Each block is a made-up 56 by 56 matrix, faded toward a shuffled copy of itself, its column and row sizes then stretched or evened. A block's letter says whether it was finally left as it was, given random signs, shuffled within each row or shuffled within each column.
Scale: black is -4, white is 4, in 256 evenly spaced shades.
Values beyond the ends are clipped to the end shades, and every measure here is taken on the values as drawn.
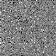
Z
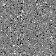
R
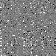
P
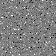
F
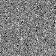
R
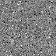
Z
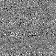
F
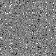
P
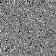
Z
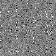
Z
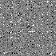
Z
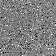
F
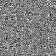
Z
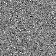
R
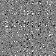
Z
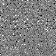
P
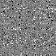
Z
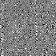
P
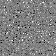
F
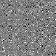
P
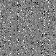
R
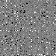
P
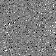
Z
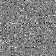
F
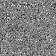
F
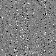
R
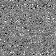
F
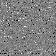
F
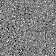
R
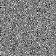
R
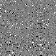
P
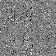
R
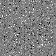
R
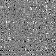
Z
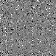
P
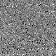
F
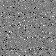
F
